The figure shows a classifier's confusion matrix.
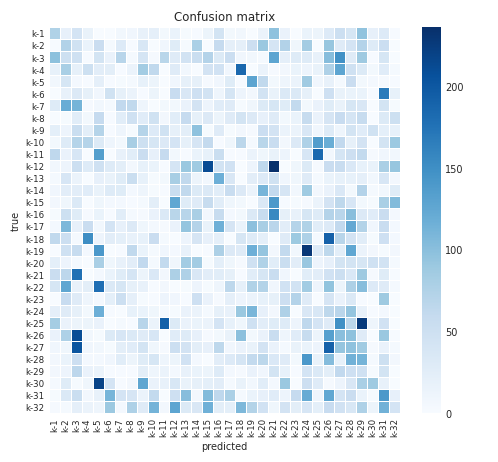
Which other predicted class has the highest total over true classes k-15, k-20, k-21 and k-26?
k-3
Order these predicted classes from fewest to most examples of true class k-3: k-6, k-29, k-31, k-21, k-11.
k-6, k-31, k-11, k-29, k-21
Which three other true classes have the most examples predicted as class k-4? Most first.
k-18, k-10, k-17
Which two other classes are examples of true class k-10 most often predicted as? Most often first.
k-25, k-26
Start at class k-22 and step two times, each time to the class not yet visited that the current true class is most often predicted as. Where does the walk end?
k-19
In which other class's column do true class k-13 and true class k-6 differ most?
k-31
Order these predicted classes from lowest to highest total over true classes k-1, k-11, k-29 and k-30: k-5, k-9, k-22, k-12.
k-12, k-22, k-9, k-5
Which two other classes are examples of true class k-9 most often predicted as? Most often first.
k-14, k-5
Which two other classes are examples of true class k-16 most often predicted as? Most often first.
k-21, k-28
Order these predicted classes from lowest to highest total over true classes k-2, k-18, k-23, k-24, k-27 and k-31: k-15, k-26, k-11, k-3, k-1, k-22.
k-11, k-1, k-15, k-22, k-3, k-26
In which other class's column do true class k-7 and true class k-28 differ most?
k-24
